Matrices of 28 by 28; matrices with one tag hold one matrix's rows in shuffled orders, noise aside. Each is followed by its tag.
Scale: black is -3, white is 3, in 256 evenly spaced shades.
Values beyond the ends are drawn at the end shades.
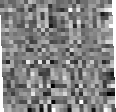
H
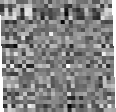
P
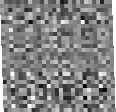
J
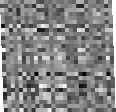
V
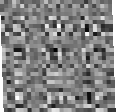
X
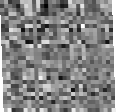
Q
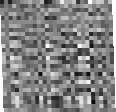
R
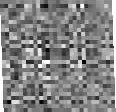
Q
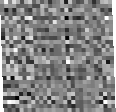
P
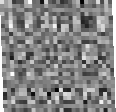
J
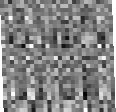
J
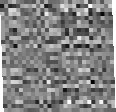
R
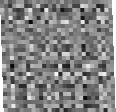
J
